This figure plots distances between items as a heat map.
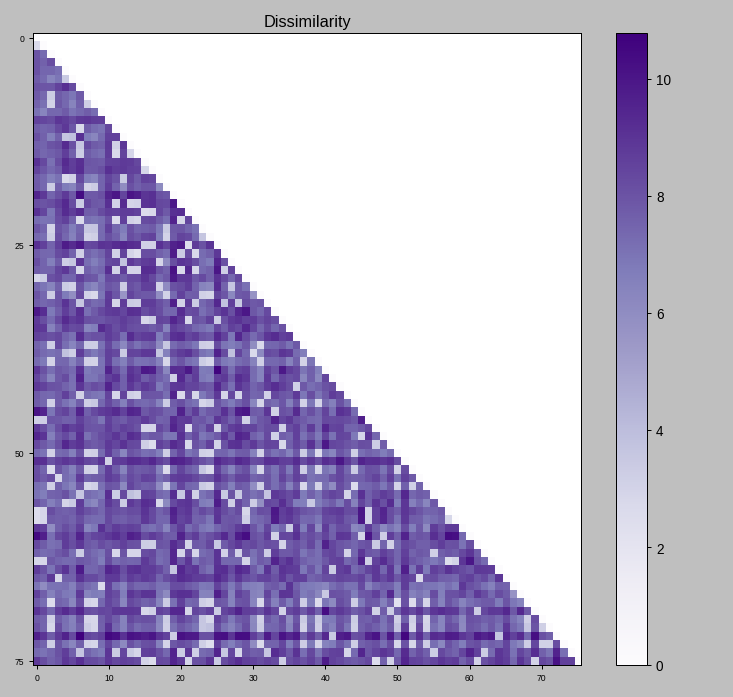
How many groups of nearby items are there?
13
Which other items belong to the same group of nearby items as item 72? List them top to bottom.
19, 41, 64
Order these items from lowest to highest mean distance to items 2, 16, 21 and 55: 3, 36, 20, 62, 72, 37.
37, 62, 20, 3, 36, 72
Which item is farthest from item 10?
72
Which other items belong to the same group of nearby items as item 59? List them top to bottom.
35
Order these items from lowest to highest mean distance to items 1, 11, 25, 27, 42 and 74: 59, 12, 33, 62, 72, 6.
62, 6, 12, 59, 33, 72
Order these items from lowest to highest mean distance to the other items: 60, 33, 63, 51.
63, 33, 60, 51
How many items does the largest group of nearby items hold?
17
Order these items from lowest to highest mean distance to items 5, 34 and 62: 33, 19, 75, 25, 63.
75, 25, 63, 33, 19
